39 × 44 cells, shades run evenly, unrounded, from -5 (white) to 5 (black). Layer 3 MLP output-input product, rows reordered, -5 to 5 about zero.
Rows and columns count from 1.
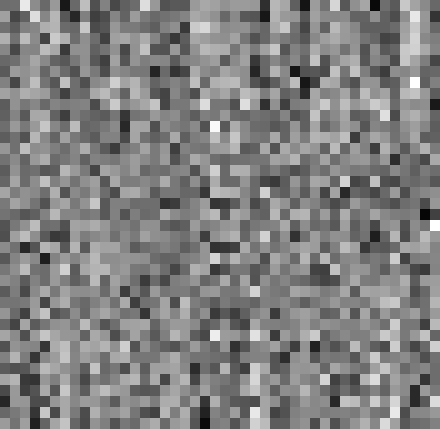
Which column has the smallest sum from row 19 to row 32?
10
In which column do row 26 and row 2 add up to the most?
8
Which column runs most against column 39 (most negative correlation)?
20
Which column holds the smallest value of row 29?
5
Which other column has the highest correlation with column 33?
38
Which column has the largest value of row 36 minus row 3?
42
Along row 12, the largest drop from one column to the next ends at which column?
22
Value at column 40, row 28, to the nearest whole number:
-3
